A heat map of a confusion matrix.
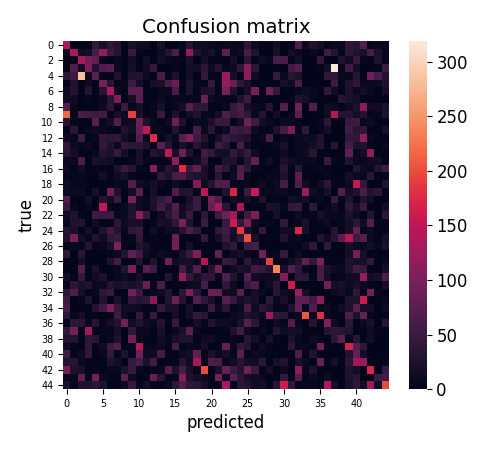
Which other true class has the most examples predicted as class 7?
26
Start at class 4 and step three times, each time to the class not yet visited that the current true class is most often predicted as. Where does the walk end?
37
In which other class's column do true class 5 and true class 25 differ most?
39
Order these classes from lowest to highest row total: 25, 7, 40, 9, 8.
7, 40, 8, 25, 9
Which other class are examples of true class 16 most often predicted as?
12
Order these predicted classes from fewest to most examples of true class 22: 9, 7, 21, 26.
7, 9, 21, 26
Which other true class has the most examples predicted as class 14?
28
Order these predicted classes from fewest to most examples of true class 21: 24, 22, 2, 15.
2, 22, 15, 24
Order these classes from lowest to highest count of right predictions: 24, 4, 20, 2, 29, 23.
4, 20, 2, 23, 24, 29
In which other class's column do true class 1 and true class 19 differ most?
23
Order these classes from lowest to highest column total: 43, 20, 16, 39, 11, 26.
43, 11, 20, 26, 16, 39
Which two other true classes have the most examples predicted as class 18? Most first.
41, 27
